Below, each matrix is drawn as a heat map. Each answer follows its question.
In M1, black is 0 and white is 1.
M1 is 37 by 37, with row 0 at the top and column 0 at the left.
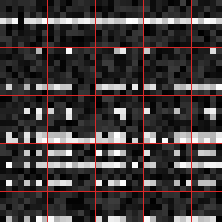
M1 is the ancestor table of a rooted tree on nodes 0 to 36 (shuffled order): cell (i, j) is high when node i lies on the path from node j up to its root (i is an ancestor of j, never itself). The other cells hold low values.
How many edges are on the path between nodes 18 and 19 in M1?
2
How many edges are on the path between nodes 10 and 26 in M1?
9
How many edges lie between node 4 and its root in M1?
9
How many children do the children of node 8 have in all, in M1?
4
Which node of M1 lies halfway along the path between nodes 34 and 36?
25
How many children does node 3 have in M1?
6
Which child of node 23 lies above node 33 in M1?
27
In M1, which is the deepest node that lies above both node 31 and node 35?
30
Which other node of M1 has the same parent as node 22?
17
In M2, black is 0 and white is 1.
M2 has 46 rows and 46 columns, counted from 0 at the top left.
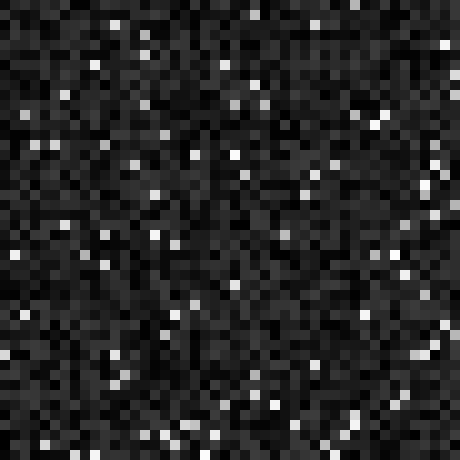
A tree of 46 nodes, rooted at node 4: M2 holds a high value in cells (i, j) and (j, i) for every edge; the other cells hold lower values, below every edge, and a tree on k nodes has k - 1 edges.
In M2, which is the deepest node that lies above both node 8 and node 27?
40
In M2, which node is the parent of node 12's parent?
25
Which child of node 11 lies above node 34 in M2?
35
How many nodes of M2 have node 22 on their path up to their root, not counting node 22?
8
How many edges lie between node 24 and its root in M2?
3
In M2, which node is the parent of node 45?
33
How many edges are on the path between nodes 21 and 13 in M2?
3
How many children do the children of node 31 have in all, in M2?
1
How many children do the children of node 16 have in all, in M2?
1
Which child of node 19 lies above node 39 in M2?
15
